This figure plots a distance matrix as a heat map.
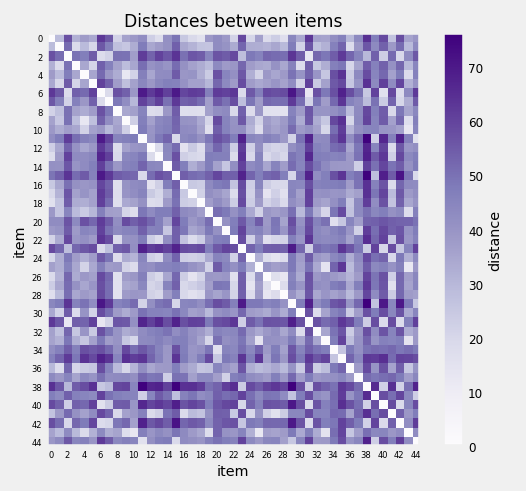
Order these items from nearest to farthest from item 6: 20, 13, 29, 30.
30, 20, 13, 29
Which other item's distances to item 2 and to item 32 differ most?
31
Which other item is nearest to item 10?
43
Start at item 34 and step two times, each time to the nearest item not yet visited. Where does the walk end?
35
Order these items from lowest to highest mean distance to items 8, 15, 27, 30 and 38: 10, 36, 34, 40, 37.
36, 10, 37, 34, 40
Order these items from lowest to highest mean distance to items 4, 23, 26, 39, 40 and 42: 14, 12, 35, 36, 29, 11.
36, 12, 14, 11, 29, 35
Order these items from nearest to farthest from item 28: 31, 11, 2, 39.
11, 39, 2, 31
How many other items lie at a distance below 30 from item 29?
4
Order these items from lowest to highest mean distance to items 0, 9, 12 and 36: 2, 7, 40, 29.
29, 7, 2, 40
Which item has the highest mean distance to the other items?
38
